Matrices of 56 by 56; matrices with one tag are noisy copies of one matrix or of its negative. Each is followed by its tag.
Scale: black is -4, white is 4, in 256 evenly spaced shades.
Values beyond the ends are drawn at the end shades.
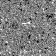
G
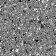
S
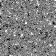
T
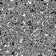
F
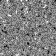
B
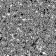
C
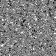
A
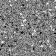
A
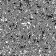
G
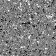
G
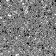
B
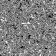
G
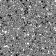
B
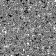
B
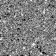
C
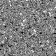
A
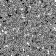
B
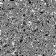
F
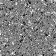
F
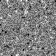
B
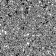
B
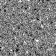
S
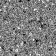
S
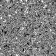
B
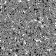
S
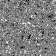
G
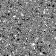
C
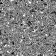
F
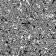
G
